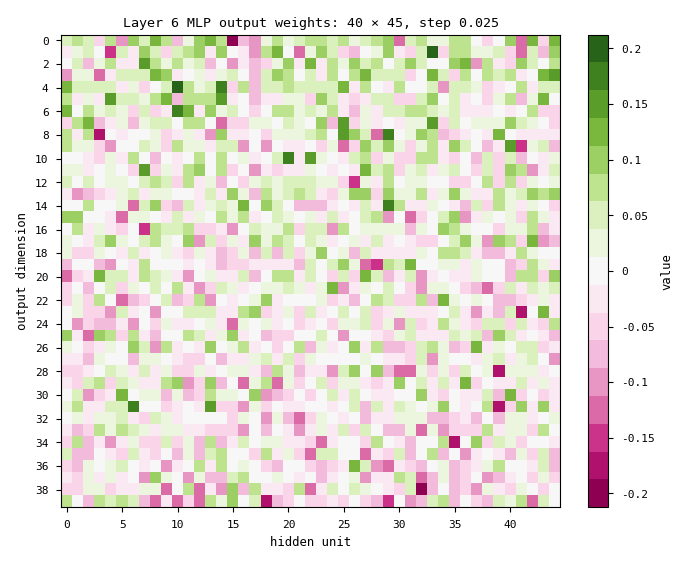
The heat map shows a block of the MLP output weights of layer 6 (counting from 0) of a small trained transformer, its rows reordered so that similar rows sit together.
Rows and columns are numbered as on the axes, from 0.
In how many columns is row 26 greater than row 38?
25
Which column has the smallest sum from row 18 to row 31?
2
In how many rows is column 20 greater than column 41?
19
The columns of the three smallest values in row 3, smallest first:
3, 0, 17
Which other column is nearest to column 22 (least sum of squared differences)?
20
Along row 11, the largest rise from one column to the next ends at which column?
7
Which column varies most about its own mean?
29
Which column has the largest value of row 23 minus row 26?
43
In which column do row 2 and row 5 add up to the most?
4
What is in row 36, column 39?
0.075
